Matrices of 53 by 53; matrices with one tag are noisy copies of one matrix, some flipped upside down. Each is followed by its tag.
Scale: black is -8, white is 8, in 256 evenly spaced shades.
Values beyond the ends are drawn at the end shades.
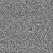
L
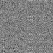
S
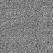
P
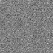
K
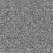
K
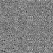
S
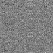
S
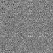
S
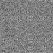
S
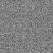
L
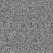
L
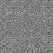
P
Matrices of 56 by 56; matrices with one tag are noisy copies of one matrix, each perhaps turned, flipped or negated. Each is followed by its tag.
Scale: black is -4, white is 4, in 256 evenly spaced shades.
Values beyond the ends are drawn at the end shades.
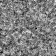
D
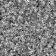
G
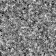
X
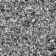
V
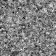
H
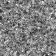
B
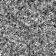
D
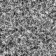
D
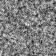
D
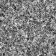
B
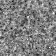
B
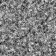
X
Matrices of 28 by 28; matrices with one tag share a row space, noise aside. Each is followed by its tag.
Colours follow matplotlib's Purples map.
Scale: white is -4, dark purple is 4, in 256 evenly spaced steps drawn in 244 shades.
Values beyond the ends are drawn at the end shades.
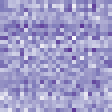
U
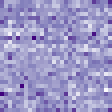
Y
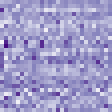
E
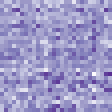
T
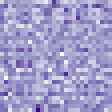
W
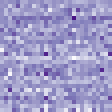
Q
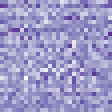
U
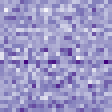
T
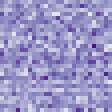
T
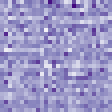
Q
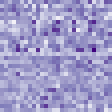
T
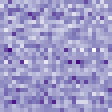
Q
